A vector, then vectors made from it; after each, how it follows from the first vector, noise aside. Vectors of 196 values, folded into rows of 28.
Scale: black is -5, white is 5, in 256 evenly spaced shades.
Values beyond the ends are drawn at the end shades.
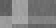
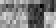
reversed, negated, scaled up.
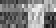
reversed, scaled up.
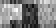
wrapped around, negated, scaled up.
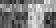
reversed, scaled up.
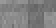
reversed, negated, shrunk.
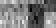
reversed, negated, scaled up.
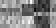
wrapped around, negated, scaled up.
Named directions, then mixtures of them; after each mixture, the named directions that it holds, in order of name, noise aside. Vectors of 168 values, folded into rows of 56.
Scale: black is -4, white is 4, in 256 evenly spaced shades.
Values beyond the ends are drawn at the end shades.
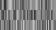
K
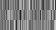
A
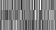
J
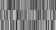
A, K.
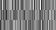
A, J, K.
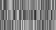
A, K.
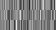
A.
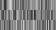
K.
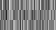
A, J, K.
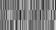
A.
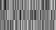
A, K.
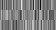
J.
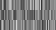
J, K.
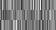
J, K.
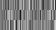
A.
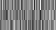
A, J.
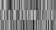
K.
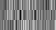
A, J, K.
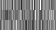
J.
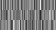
A, J.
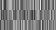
A, J, K.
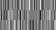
A, J.
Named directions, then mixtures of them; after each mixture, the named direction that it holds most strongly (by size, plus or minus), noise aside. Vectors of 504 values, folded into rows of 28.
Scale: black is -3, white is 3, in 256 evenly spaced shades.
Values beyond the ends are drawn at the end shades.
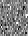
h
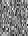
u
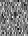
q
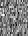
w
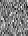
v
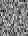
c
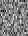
c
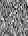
v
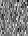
q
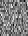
c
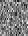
q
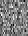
c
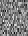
c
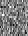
w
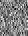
v
